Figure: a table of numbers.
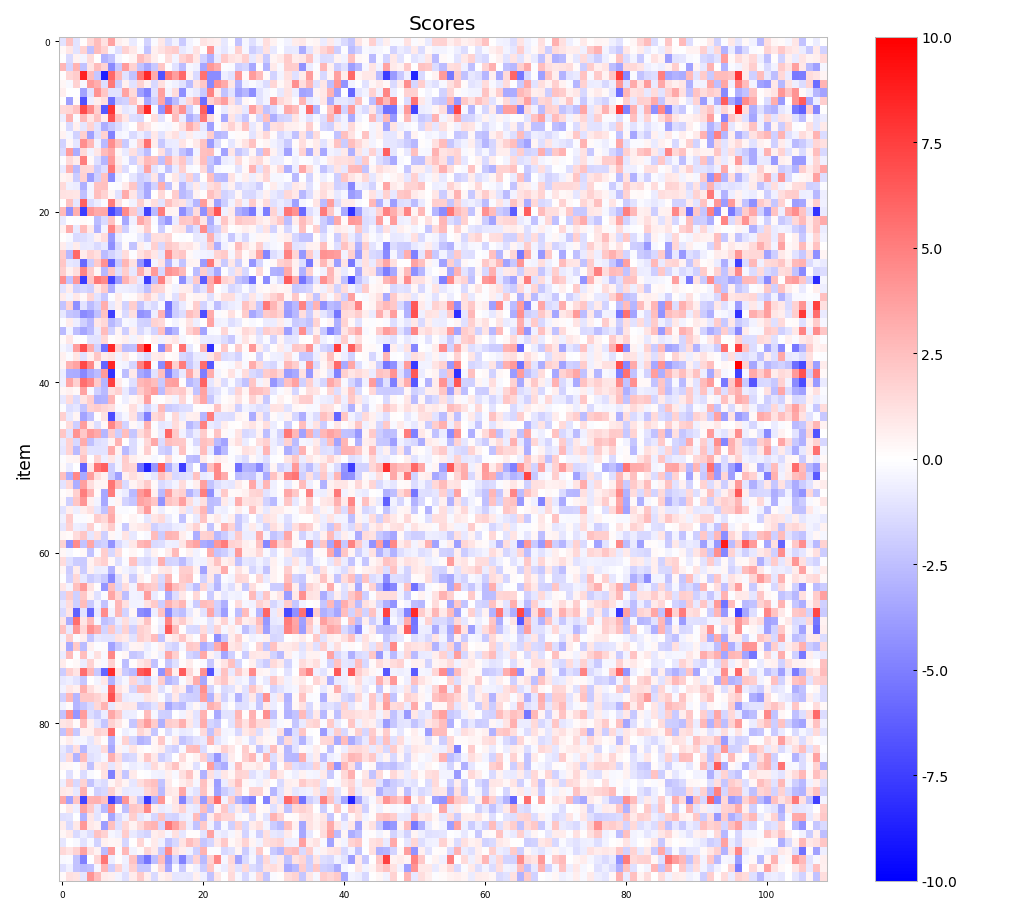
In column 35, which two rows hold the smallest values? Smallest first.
67, 26
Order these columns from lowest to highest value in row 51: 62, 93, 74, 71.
93, 62, 74, 71
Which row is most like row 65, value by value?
15
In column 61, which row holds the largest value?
28
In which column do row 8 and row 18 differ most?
12
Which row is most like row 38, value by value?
8
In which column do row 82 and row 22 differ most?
7
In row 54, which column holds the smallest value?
46
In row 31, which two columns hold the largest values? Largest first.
107, 50
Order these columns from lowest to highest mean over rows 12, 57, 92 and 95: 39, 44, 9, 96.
9, 44, 39, 96
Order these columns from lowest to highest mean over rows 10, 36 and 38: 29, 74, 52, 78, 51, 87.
87, 29, 51, 52, 78, 74
